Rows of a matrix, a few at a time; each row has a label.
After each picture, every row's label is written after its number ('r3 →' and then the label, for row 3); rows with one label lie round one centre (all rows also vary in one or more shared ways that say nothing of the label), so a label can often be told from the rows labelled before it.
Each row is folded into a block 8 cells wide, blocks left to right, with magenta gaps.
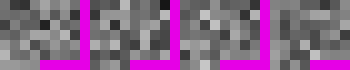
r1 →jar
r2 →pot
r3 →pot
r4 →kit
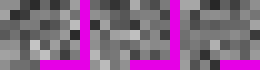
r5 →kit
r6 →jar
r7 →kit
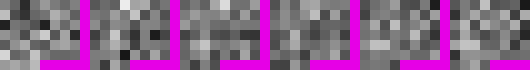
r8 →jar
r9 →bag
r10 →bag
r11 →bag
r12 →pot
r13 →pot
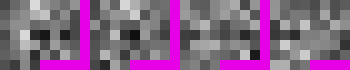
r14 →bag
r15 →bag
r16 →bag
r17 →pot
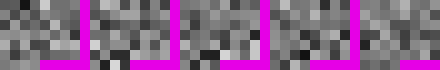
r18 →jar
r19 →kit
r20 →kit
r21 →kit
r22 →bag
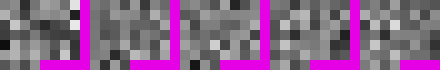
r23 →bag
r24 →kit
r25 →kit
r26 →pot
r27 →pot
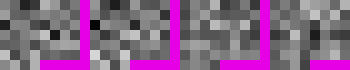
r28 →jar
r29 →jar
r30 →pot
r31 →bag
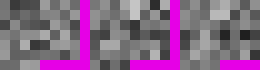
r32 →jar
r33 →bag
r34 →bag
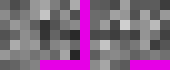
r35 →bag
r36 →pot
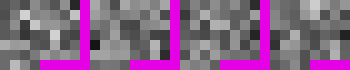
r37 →pot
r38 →bag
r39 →pot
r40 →bag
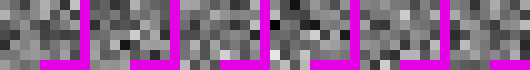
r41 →bag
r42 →jar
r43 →kit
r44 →jar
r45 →kit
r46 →bag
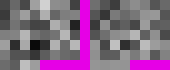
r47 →jar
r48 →jar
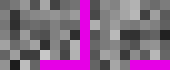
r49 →kit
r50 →bag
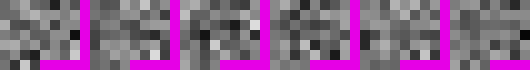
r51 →kit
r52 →bag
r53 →kit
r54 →kit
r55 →bag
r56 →kit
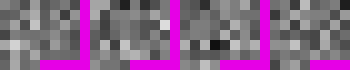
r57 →pot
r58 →kit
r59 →jar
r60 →pot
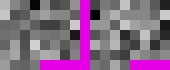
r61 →kit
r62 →pot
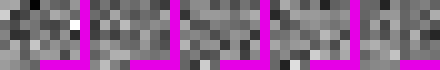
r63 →kit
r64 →pot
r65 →kit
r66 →kit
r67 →pot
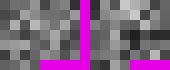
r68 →pot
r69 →bag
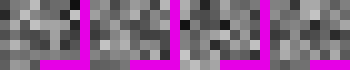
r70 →pot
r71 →bag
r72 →jar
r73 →bag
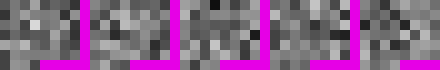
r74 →pot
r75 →pot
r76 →kit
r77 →bag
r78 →jar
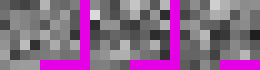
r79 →jar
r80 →bag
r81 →bag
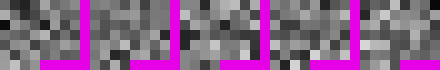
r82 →jar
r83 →kit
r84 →bag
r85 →kit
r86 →pot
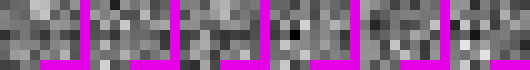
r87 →bag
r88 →pot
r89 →bag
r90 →pot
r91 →kit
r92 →pot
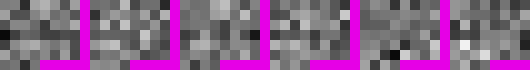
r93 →bag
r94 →pot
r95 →bag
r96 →pot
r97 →kit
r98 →pot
